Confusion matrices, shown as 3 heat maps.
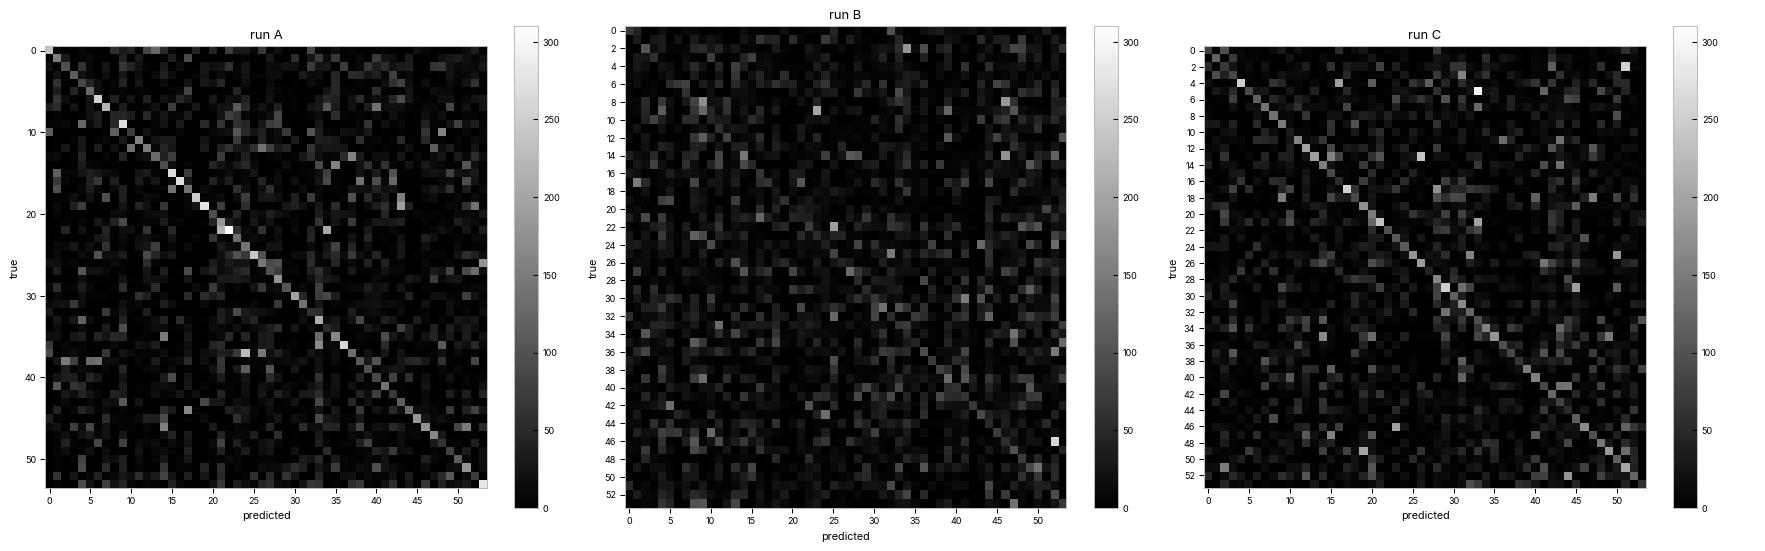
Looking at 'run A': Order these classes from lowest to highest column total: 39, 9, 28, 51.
39, 28, 51, 9
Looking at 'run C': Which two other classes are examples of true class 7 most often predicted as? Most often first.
33, 17
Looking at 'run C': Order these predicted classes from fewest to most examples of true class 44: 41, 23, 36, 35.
35, 36, 23, 41
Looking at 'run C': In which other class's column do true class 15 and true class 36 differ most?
11
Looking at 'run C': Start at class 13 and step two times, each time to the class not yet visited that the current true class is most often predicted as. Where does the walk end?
41
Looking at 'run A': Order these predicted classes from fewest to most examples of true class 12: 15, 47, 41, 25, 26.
41, 15, 25, 47, 26
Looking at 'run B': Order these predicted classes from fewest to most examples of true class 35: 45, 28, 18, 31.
45, 31, 28, 18
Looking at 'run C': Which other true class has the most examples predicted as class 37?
34
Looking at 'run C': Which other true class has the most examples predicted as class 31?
3
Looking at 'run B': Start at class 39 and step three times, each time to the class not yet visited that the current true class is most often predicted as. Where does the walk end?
8
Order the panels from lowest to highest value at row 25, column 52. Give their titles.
run C, run B, run A
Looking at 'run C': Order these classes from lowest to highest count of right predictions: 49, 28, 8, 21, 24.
24, 8, 28, 49, 21
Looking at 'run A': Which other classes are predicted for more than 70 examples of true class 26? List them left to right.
27, 28, 53
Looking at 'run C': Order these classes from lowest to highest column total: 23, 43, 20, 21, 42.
23, 21, 42, 43, 20
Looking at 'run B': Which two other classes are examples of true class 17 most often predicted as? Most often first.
1, 21
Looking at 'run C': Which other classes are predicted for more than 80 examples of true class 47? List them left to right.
12, 15, 20, 40
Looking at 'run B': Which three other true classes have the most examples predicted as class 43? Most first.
24, 30, 10
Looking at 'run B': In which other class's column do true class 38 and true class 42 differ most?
5
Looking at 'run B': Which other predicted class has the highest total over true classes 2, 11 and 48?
34
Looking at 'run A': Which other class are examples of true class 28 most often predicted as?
47
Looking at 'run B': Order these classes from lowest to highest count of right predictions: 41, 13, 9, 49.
13, 41, 49, 9
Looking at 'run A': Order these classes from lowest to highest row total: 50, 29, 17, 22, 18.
50, 29, 17, 18, 22
